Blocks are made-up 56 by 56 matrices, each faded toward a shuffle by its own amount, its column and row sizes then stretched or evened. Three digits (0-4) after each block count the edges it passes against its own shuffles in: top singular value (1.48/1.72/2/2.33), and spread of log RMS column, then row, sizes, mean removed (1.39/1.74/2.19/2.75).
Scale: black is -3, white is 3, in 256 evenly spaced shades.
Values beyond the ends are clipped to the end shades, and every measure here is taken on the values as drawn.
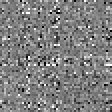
2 3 3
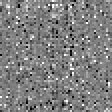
1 3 0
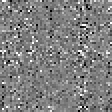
0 3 3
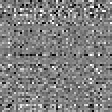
4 2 4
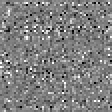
1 2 3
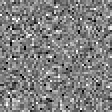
3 0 0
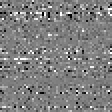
1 2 4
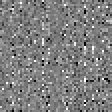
0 3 0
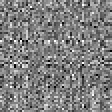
4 2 2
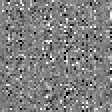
0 4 0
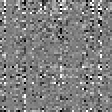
2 4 3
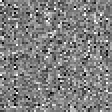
1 3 1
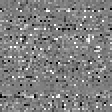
0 0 4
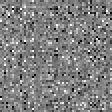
1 2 1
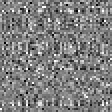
4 1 3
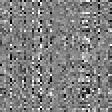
4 4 2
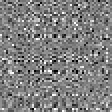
4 2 3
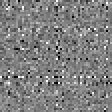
3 2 3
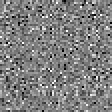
3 1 1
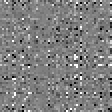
3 4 3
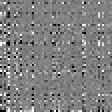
4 4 4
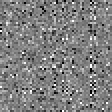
2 3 0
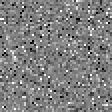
0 1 0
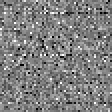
2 0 2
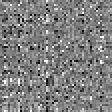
3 3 2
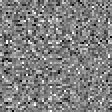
3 0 1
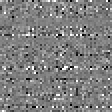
1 2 4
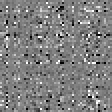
1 4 4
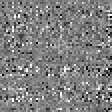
0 3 4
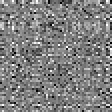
4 2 2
